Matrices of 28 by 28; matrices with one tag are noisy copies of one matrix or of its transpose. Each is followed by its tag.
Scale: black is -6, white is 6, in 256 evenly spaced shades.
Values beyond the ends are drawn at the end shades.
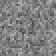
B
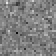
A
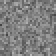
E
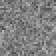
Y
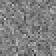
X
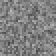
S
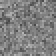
A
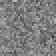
B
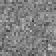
E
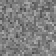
Y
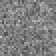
S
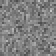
X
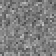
A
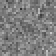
Y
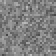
E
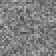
B
